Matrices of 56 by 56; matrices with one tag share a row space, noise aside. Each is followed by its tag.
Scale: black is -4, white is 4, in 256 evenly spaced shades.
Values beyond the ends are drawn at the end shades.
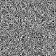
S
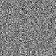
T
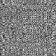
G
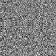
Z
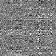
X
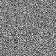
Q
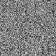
S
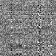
X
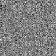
Z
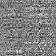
X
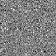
Z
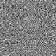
G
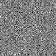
Q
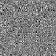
Z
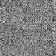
G
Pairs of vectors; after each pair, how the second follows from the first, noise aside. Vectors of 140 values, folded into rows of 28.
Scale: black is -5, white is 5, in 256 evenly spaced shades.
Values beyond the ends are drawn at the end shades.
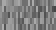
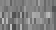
wrapped around, partly zeroed.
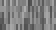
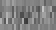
wrapped around, partly zeroed.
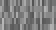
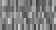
reversed.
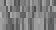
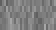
negated, shrunk.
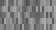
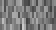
sign-scrambled.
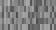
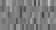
wrapped around, partly zeroed.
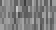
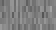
wrapped around, negated, shrunk.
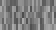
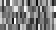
wrapped around, negated, scaled up.
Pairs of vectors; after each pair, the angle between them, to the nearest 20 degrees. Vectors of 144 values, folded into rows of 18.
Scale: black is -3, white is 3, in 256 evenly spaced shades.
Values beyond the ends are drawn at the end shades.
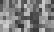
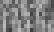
80 degrees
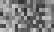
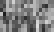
100 degrees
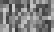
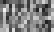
20 degrees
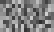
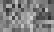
60 degrees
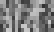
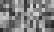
80 degrees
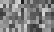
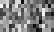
20 degrees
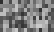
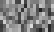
80 degrees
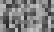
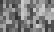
80 degrees
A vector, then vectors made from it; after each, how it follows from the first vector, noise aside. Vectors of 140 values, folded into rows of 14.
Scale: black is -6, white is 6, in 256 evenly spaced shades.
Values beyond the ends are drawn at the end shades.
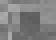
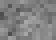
negated, partly zeroed.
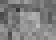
negated.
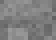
wrapped around, negated, shrunk.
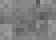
wrapped around, negated, shrunk.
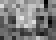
reversed, negated, scaled up.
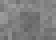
shrunk.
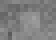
negated, shrunk.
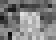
negated, scaled up.
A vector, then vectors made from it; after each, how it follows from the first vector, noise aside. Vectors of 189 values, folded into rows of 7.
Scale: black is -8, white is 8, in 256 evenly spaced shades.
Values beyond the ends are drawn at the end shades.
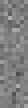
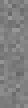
shrunk.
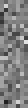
wrapped around, scaled up.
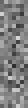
wrapped around, scaled up.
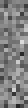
wrapped around, negated, scaled up.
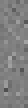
wrapped around, negated, partly zeroed.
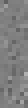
wrapped around, negated, partly zeroed.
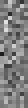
wrapped around, negated, scaled up.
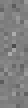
wrapped around, negated, partly zeroed.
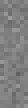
shrunk.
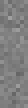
shrunk.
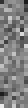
wrapped around, scaled up.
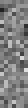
wrapped around, scaled up.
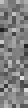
wrapped around, scaled up.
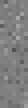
wrapped around, negated, partly zeroed.
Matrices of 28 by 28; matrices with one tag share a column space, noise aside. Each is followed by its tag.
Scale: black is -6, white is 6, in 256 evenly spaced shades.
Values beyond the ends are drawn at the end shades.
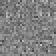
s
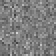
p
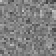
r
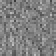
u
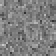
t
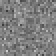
r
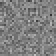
s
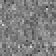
t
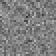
s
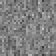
u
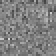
r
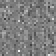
p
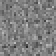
t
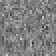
u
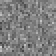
t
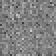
p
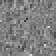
t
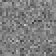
s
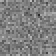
s
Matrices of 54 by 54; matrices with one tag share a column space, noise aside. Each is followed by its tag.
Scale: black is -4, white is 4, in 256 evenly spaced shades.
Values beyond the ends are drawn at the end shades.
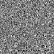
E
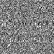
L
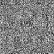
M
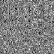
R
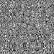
E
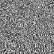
E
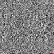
M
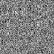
R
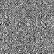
M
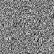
L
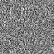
R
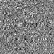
L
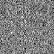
R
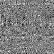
M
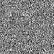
E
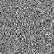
L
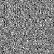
R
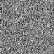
R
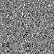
E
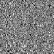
E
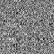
L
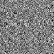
L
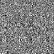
M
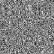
R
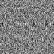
L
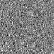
E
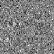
L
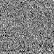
E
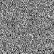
E
